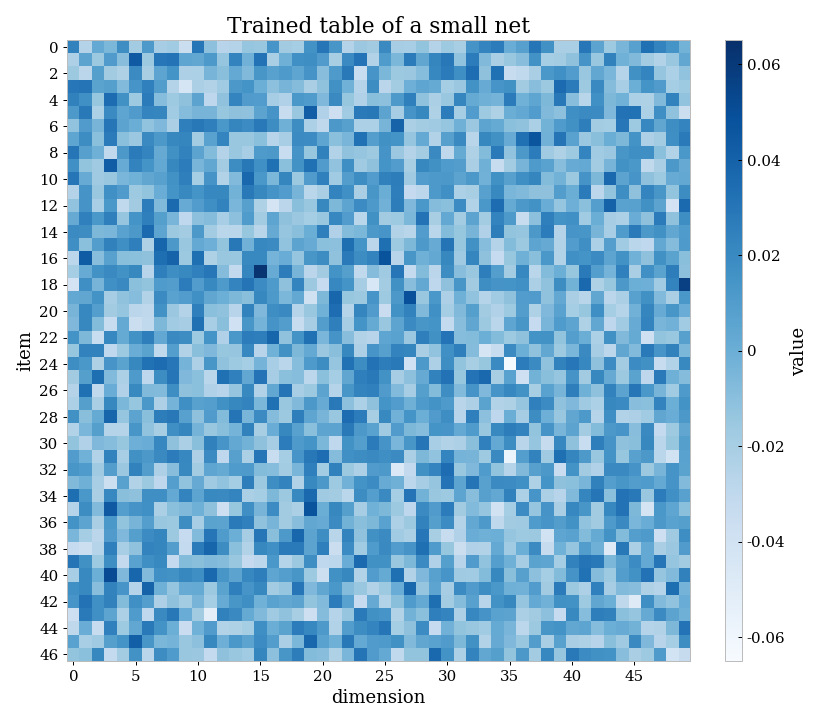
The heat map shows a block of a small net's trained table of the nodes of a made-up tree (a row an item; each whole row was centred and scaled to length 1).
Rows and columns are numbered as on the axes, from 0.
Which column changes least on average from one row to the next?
25
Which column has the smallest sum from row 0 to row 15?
17
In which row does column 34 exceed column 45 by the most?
42
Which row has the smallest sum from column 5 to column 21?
39
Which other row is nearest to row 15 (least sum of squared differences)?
28
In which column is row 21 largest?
10
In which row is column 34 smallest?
35
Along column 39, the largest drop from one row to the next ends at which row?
32
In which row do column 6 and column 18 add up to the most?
41
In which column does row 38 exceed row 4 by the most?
11
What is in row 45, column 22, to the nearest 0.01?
0.03
